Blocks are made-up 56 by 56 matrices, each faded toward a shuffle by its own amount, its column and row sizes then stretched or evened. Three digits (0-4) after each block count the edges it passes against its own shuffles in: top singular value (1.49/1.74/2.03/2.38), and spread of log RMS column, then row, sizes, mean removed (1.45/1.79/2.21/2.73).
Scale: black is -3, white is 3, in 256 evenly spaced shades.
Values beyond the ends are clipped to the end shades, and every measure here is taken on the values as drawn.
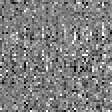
2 3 2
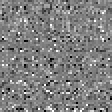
2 1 4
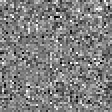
0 2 1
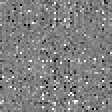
2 1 1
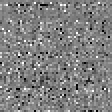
1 2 3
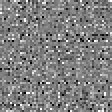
2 0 3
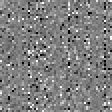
1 4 0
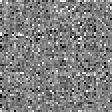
2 2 1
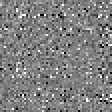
2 2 3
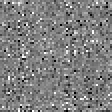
0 2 2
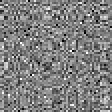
4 0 0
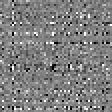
3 3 4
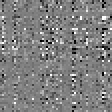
1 4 4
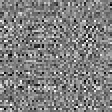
3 2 4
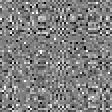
4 0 2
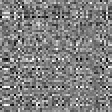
4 3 4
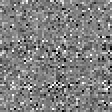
1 2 2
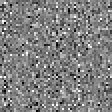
1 3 1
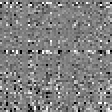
3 4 4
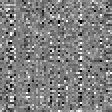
3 4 1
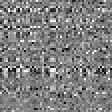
4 0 4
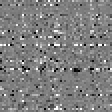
2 2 4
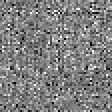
2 1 2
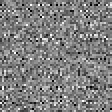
3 0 3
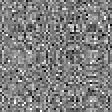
4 1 0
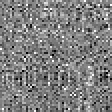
3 0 1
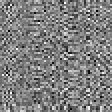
4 3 0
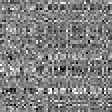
4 0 3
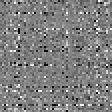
1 3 4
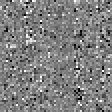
0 3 1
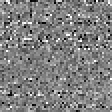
1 0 3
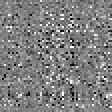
2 3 3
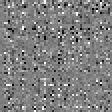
0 4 3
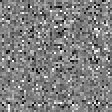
2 2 2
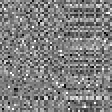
4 0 1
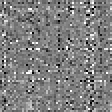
2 4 3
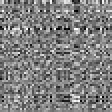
4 0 4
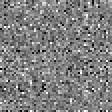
2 1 2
